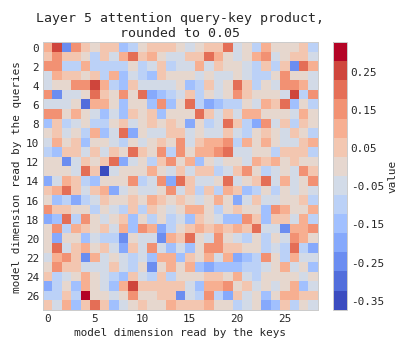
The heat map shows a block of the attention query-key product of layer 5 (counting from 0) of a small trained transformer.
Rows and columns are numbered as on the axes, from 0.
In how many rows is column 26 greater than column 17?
9
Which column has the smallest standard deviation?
24
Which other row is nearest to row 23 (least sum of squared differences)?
3
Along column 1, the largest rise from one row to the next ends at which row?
21
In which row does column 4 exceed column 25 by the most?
19
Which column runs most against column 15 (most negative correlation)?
4
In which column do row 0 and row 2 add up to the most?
1
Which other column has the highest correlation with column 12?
25
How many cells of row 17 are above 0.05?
6
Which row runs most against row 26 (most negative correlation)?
10
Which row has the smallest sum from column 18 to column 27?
23
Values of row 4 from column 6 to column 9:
0.1 -0.1 -0.15 0.05
